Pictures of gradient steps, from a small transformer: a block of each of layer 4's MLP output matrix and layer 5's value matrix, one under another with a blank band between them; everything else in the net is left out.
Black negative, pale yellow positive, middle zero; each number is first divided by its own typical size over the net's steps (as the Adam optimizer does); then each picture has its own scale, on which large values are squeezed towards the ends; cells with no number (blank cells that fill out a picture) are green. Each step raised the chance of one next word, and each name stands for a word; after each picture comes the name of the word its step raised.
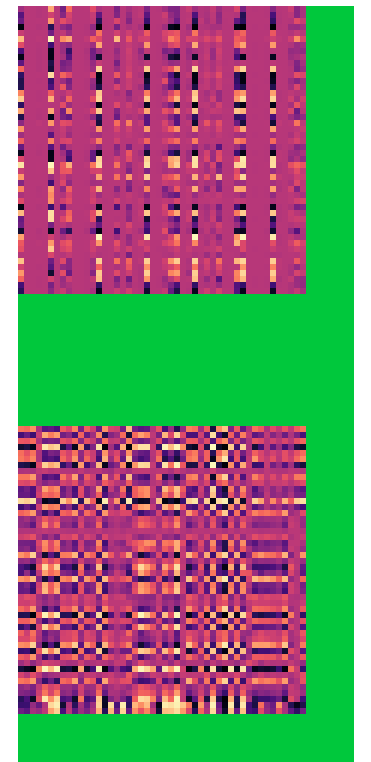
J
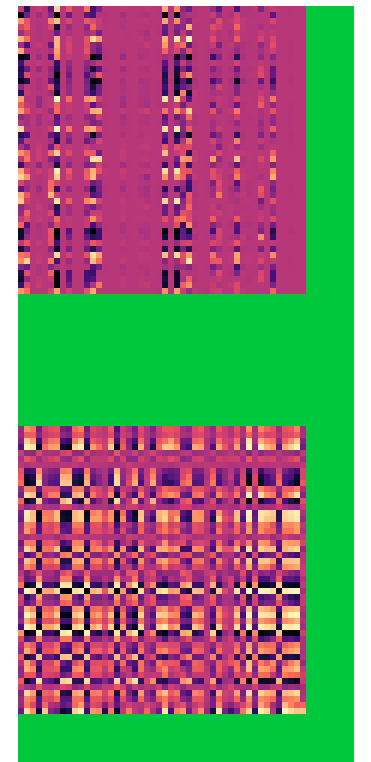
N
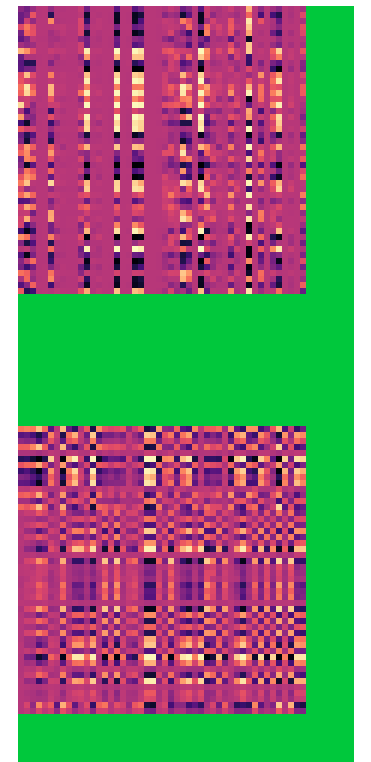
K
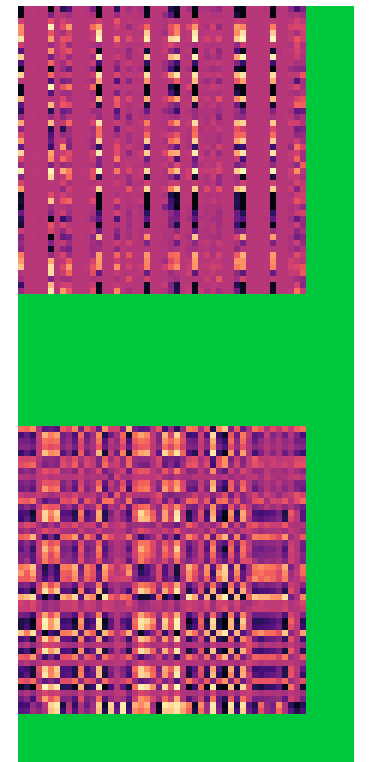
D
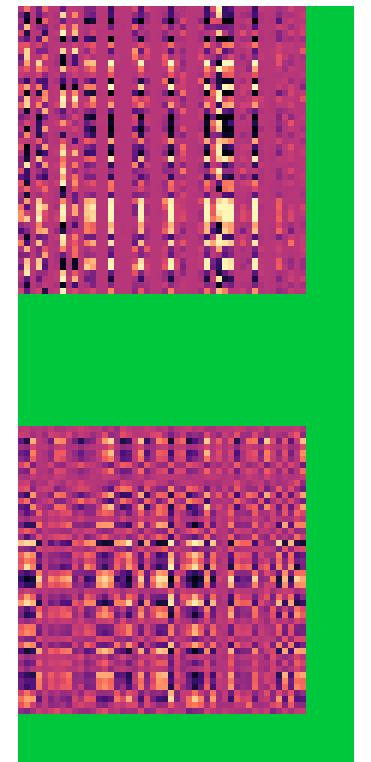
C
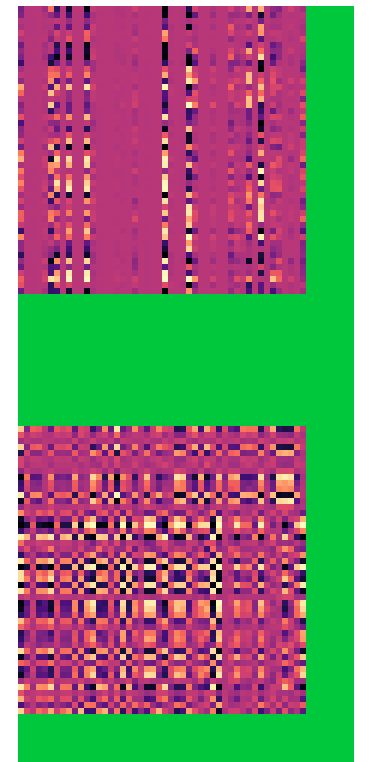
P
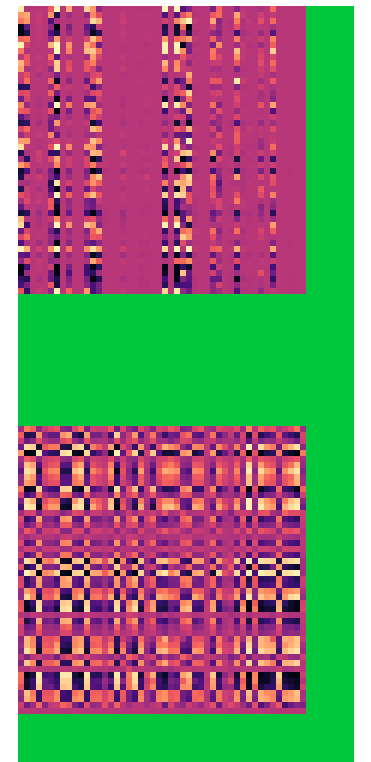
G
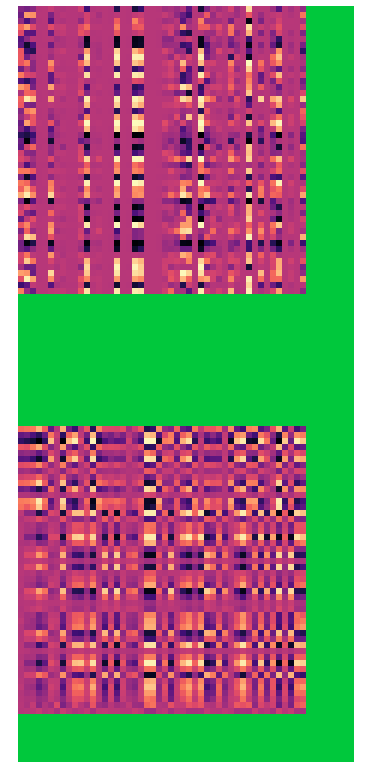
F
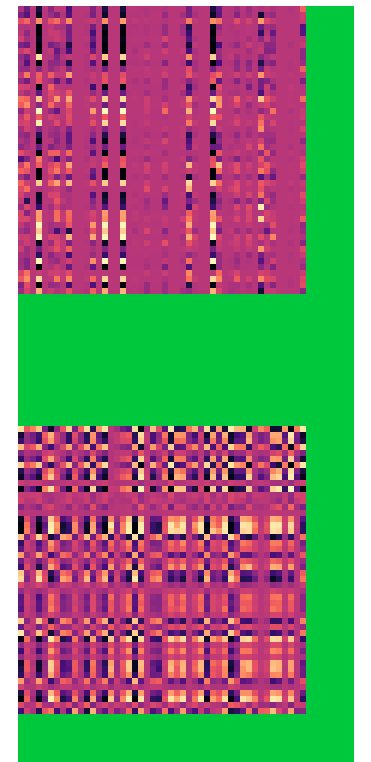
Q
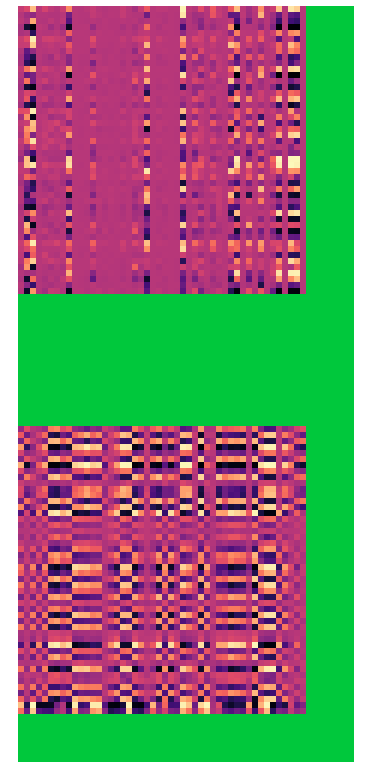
J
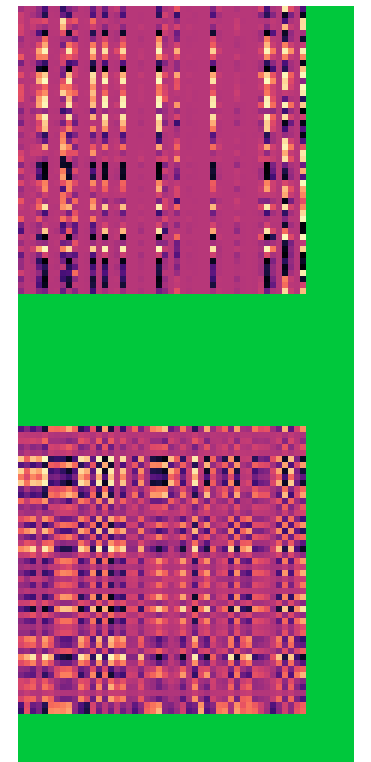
K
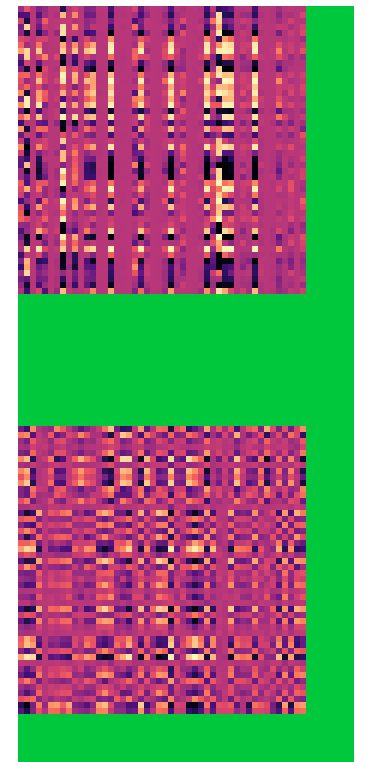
K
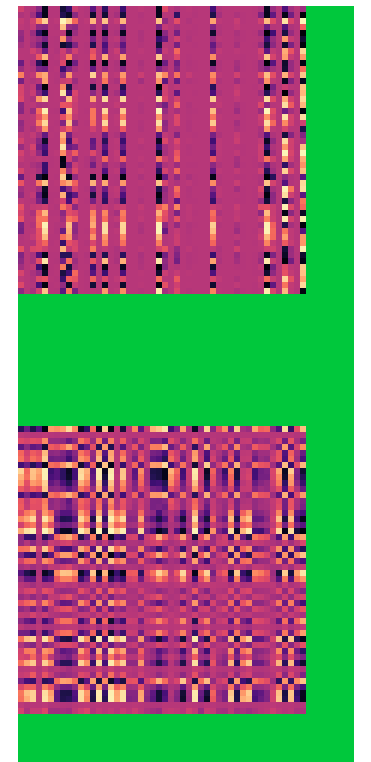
Q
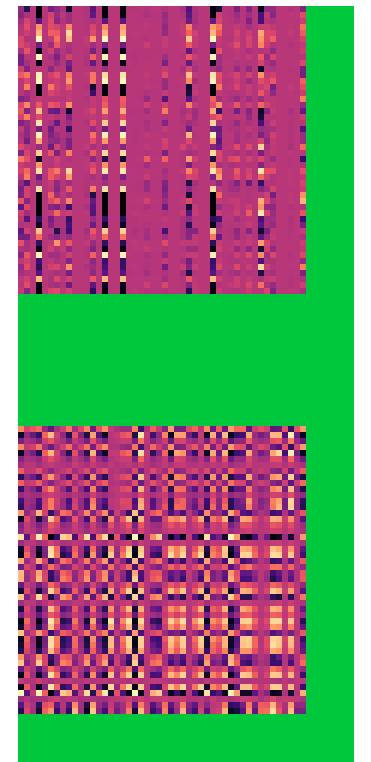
D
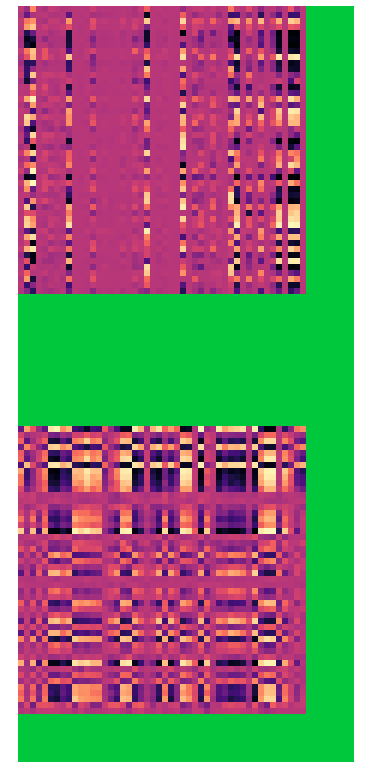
Q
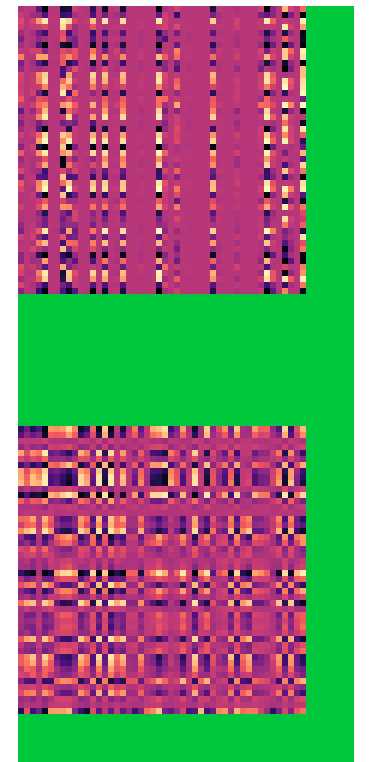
P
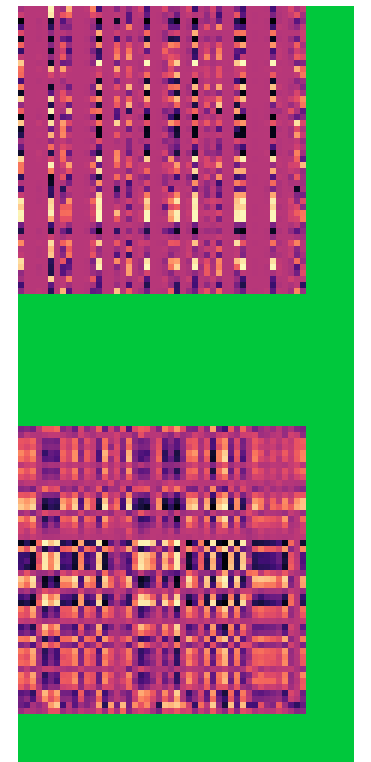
C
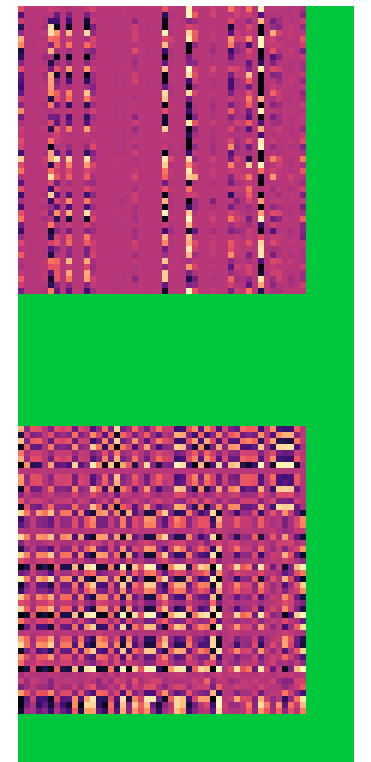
J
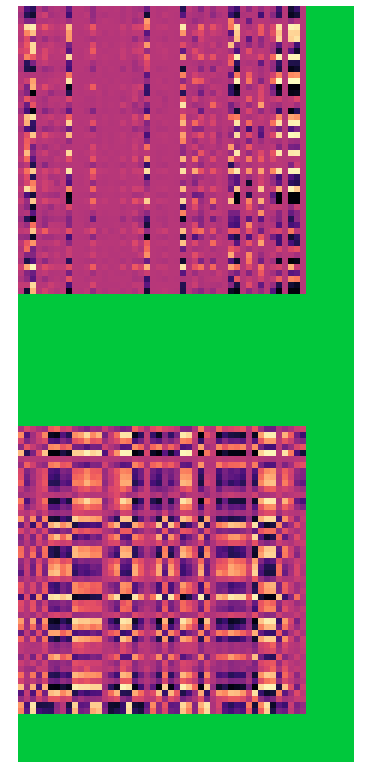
D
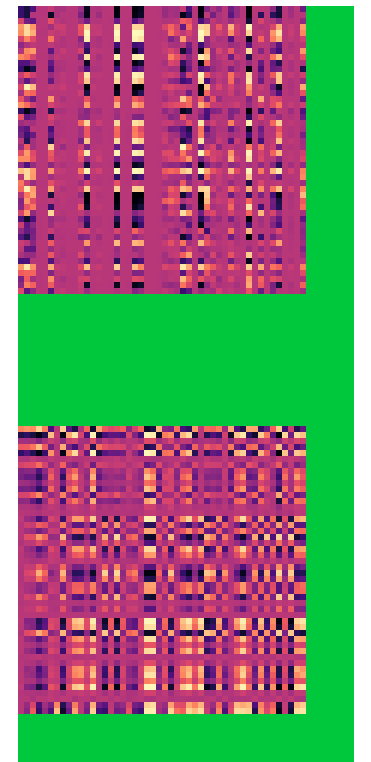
D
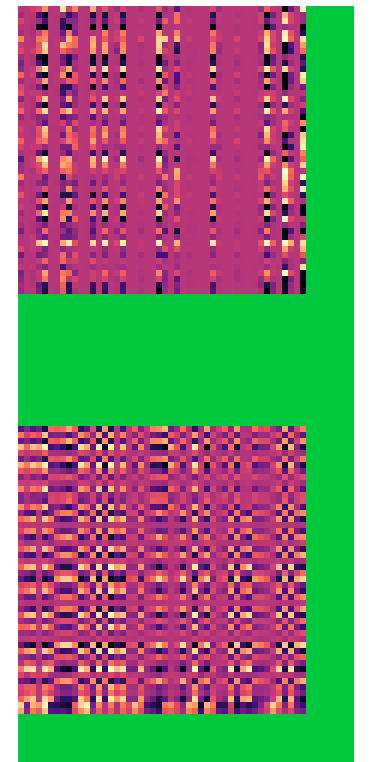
J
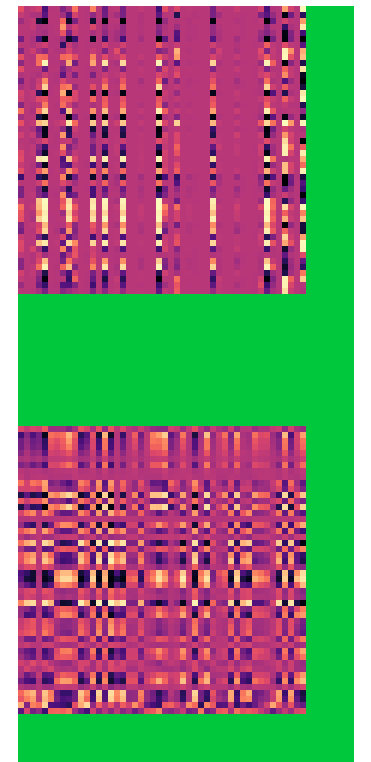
C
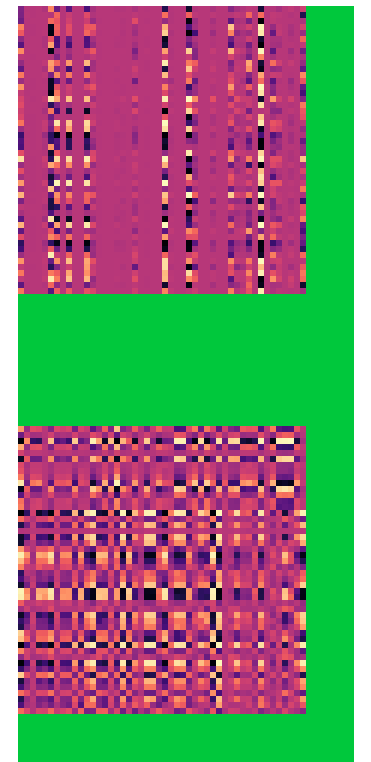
F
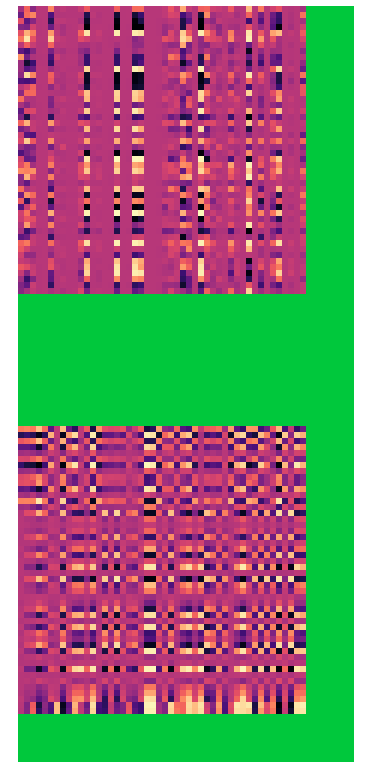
J
